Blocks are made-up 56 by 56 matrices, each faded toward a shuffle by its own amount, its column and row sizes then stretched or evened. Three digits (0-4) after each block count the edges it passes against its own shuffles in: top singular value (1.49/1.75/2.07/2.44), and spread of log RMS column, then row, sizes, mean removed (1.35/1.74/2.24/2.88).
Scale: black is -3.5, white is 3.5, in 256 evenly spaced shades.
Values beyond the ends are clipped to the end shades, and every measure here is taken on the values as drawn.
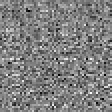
2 0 3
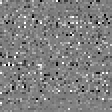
0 1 3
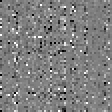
1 4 1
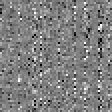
2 4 0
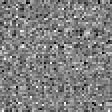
2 0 2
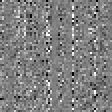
2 4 0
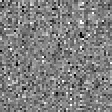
1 1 0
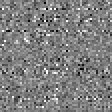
2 1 3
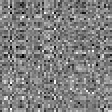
4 2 2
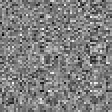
3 2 2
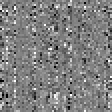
2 4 1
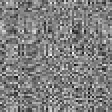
3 2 3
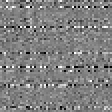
4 1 4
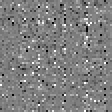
1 3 1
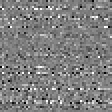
2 0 4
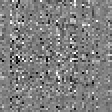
0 4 2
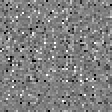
0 1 2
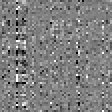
3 4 2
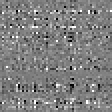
2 2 4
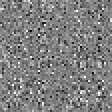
3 2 0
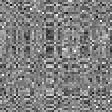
4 1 2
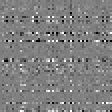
4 3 4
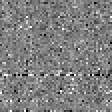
1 0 3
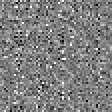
2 2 0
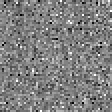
0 0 2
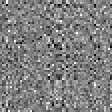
3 2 0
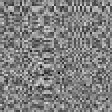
4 1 2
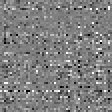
0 3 4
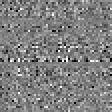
2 1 4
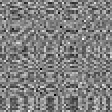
4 0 3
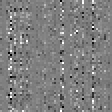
1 4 0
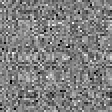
3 0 0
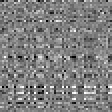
4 1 4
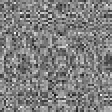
3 0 2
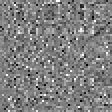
3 1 0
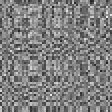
4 3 0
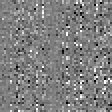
2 4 1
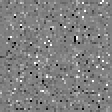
0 2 1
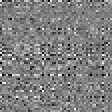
4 2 4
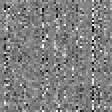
2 4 0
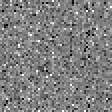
0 2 0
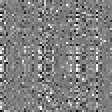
4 4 0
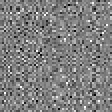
4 2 0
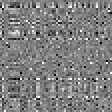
4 1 3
